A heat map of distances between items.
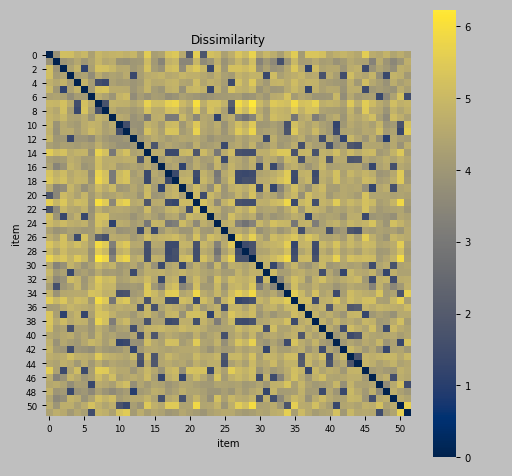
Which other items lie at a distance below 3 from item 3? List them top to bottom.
12, 31, 39, 42, 48
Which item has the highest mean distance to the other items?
7
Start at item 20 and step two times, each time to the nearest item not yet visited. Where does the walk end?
0
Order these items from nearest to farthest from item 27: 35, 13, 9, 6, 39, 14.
35, 14, 9, 6, 13, 39
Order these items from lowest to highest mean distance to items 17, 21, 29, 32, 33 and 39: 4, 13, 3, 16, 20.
16, 3, 13, 20, 4
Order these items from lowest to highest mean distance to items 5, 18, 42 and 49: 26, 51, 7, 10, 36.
51, 10, 36, 26, 7
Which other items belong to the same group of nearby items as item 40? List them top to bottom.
13, 15, 25, 36, 43, 44
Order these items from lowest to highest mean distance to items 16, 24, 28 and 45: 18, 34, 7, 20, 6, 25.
18, 6, 25, 20, 34, 7
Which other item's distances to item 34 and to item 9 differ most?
24
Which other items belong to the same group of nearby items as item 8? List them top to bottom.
4, 7, 26
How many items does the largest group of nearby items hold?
9
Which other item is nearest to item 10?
41
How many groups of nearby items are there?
11
